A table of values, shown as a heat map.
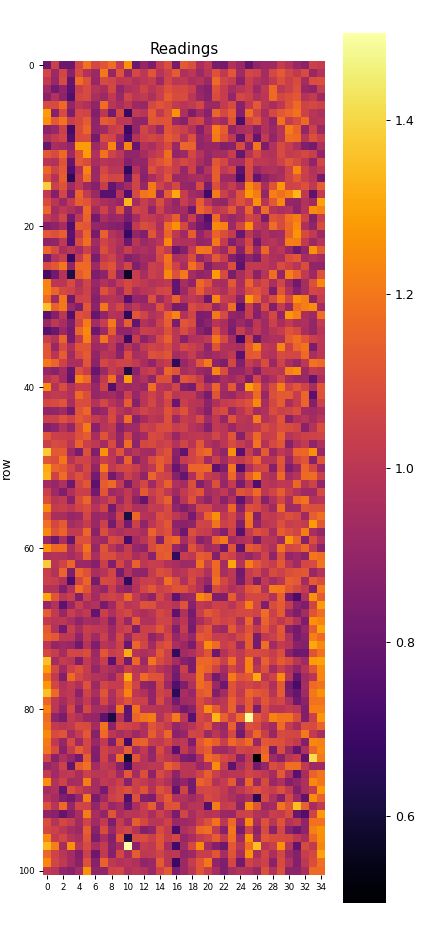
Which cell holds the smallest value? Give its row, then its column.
86, 26
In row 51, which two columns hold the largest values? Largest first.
0, 26
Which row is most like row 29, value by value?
92
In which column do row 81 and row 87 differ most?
25
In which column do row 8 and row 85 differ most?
10
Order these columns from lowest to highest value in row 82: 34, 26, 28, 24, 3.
24, 28, 3, 26, 34
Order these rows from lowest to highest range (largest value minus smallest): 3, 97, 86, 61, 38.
3, 61, 38, 97, 86
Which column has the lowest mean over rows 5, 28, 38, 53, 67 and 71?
6
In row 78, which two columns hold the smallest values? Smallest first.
16, 31
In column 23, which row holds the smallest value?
87
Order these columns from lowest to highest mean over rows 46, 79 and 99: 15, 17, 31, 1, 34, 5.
31, 17, 15, 1, 5, 34
